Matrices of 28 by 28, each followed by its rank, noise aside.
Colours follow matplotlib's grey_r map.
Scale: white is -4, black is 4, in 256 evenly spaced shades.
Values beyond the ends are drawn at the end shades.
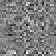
four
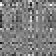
three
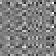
two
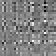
three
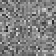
six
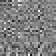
four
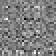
four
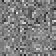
eight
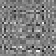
three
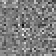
six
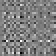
two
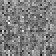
eight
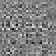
four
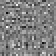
six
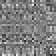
four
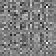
four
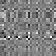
two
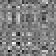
three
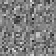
eight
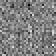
six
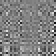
two
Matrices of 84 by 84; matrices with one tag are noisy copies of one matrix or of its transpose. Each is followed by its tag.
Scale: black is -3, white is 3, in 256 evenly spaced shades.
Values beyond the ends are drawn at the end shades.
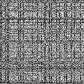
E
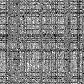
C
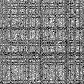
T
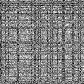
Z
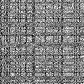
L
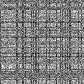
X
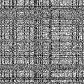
C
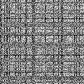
L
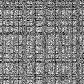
L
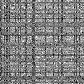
L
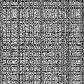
E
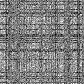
C
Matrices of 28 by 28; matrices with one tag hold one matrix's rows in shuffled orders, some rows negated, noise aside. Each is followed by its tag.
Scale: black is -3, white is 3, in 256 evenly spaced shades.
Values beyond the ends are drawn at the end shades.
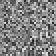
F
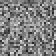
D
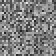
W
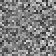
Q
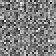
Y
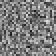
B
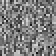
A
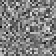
B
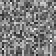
W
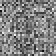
W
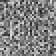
Y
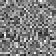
Y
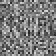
Y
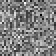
W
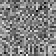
Y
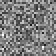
W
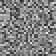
Y
